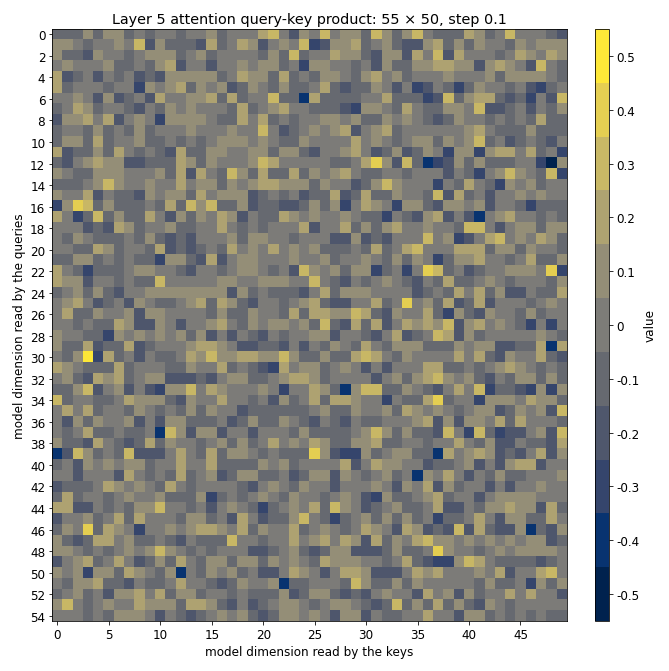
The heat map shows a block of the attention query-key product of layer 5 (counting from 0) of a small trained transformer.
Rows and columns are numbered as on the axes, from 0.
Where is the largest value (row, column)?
30, 3
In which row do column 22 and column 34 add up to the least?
51
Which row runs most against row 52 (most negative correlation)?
46
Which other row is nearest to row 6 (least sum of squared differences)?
23
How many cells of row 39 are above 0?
18
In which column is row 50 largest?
48
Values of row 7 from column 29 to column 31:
-0.3 0.1 0.1
